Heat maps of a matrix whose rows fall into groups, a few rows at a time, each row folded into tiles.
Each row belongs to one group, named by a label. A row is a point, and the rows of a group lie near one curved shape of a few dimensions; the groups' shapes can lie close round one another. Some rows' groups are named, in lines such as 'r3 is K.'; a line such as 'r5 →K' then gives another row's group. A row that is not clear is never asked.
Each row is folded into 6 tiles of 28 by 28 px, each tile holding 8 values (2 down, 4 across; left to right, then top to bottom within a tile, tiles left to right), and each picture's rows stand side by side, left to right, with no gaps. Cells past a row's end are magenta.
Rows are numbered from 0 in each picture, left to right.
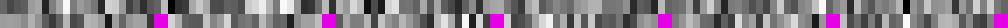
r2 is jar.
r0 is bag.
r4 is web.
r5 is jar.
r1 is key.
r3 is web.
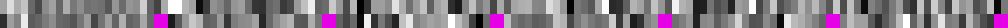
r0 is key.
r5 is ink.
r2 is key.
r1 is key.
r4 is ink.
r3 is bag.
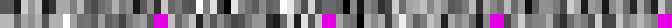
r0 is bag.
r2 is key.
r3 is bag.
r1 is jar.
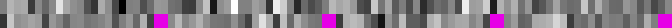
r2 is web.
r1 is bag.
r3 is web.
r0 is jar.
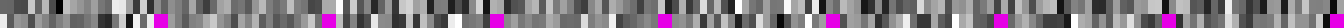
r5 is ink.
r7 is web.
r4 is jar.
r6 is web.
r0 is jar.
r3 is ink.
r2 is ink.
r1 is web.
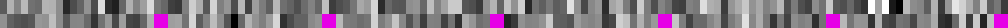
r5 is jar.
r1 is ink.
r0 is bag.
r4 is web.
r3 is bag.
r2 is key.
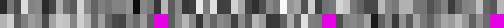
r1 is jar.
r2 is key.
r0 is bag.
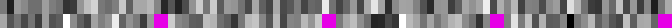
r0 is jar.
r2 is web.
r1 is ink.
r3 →jar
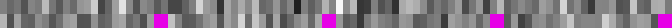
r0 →jar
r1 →web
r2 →ink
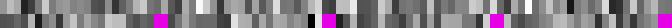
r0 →key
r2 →bag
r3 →bag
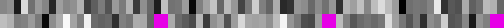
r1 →key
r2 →bag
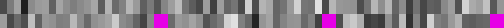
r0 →key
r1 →ink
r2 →web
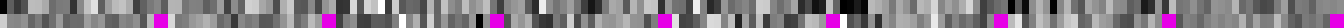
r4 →web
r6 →bag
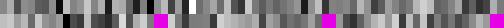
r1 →bag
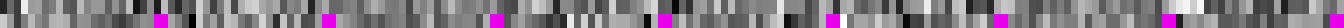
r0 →bag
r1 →key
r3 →web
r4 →ink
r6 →ink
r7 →key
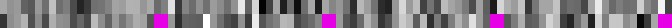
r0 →web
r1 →ink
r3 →bag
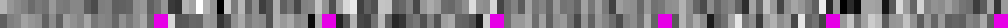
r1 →web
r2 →bag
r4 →ink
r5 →bag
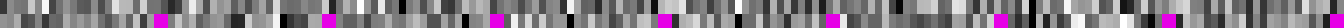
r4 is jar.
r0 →jar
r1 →ink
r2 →bag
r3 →jar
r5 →jar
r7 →web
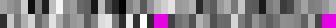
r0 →jar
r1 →key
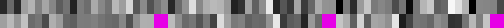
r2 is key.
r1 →bag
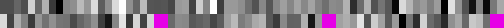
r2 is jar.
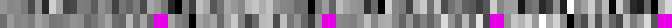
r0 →jar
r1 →key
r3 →jar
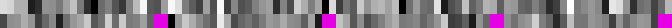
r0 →key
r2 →bag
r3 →bag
